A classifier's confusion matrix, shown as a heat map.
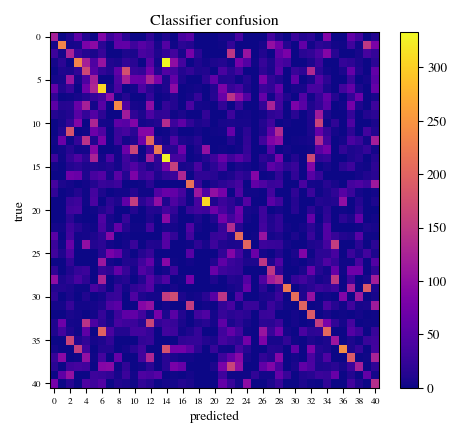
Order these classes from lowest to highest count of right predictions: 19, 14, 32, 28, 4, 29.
28, 4, 32, 29, 19, 14
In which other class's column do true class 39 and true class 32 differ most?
2
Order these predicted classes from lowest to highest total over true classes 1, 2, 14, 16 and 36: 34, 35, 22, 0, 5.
35, 0, 34, 22, 5
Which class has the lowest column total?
25
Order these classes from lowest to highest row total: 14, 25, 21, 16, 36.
21, 25, 16, 36, 14
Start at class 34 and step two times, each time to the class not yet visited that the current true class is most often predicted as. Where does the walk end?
5
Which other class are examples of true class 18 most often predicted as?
20
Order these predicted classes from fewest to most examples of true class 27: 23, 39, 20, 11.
39, 23, 11, 20
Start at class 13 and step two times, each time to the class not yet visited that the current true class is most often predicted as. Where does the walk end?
33
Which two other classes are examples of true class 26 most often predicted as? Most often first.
6, 14
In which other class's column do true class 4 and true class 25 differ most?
9
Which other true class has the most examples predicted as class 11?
31
